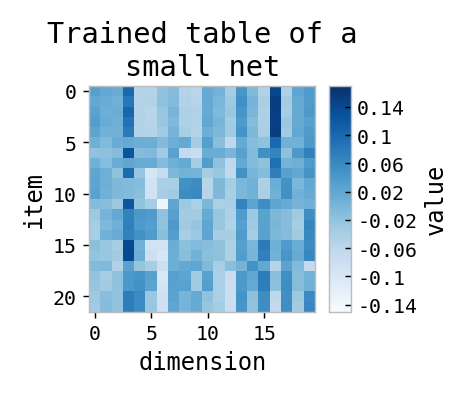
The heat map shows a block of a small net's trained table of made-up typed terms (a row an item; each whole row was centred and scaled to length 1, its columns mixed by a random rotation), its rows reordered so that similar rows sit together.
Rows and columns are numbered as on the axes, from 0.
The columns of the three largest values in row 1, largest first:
16, 3, 13
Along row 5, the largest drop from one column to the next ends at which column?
17
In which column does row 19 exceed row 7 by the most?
15
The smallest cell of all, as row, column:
11, 6
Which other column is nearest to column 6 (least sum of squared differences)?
12
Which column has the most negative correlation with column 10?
9
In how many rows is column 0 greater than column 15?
10
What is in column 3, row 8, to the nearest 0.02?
0.1
